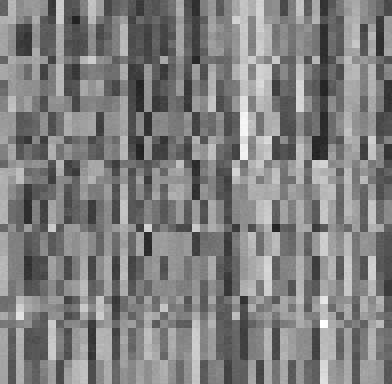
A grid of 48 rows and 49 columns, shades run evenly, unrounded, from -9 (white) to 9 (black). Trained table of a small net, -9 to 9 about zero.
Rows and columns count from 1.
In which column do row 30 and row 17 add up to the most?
19
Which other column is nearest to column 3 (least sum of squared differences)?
13
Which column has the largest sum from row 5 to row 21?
41
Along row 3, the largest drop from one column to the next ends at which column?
8
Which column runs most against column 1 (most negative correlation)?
4
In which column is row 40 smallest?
3
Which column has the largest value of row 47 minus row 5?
33
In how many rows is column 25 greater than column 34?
36
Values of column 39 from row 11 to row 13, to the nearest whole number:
2 2 -1
